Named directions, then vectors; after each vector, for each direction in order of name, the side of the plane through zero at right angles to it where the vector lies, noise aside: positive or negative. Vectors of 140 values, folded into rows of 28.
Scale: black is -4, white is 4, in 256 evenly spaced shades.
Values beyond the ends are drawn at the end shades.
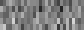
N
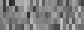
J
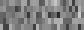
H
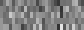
negative, positive, positive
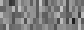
negative, positive, negative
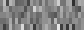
positive, negative, negative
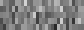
positive, positive, negative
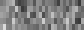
negative, negative, positive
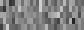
negative, positive, negative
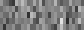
positive, positive, negative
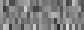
negative, positive, positive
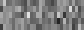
negative, negative, negative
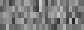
negative, positive, negative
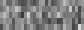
negative, negative, negative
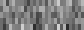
positive, negative, negative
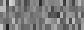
positive, negative, positive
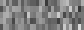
negative, negative, negative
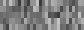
positive, negative, positive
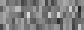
negative, negative, negative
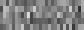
negative, negative, negative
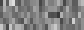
positive, negative, positive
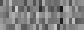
negative, negative, positive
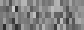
positive, positive, negative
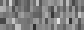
positive, negative, positive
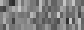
negative, positive, negative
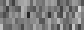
positive, positive, positive
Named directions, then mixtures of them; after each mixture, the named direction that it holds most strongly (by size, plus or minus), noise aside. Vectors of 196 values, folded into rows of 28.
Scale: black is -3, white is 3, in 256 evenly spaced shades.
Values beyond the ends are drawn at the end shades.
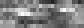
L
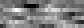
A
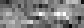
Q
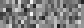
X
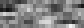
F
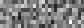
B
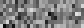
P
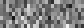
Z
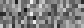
X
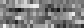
A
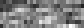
F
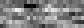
A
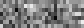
P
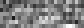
F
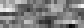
F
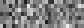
Z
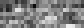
F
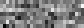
P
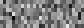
Z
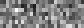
X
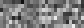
B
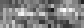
L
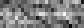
Q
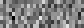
Z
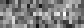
Q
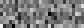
P
